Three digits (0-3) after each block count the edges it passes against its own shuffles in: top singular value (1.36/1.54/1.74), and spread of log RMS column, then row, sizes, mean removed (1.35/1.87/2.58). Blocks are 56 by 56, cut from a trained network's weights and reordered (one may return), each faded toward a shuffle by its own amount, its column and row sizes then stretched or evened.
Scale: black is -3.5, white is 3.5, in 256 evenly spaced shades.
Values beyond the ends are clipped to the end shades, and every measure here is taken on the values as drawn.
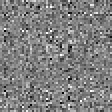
2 2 2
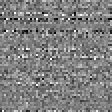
1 1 3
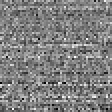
2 0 3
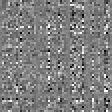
0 3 2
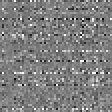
0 2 3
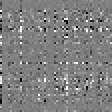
2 3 3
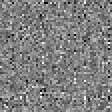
0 2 1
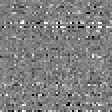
3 1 3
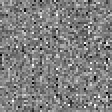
0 2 1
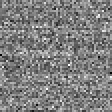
0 0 0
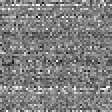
2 0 3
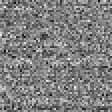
0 0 1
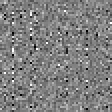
1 2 1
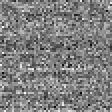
1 0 1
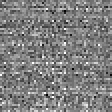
2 2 2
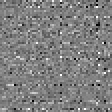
0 1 3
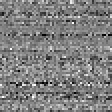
2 0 3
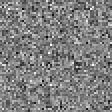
2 1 2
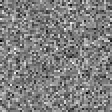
2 1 0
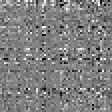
3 3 3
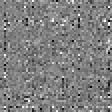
1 2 2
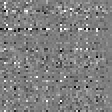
2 2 3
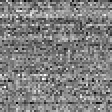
3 0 2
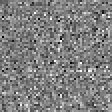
0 1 2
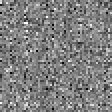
0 2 1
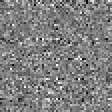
0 1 2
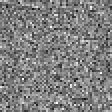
0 0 0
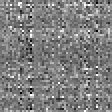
2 3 1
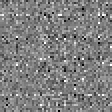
2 2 2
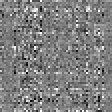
0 3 2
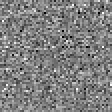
1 0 1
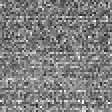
2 0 1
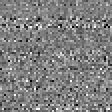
0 1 3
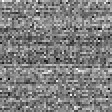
3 0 1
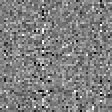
0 2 1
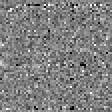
2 1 2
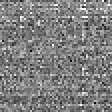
2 2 1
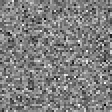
2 0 1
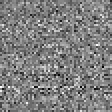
2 1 2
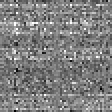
3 2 2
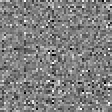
2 2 2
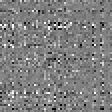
1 3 3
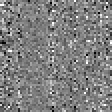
0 3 0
